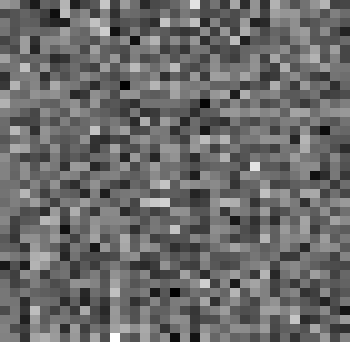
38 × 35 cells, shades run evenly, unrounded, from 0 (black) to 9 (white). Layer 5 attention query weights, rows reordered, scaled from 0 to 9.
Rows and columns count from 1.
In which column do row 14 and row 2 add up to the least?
6
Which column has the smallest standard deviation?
29
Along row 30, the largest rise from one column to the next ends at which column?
4
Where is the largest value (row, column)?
38, 12
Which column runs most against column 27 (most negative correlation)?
11
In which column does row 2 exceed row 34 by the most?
7
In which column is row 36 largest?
30
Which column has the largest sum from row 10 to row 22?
31
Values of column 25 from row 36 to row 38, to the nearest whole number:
2 5 4
